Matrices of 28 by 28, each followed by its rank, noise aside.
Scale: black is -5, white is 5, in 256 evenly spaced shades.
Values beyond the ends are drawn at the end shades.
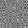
three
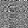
three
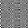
one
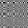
one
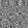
three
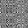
three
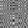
two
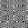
two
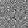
five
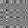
one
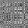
three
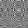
two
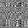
two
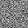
five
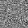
five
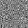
five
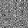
five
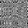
two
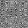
five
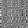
two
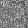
five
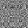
three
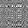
two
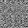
five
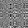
two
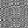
three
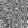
three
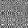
two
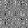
three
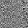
five
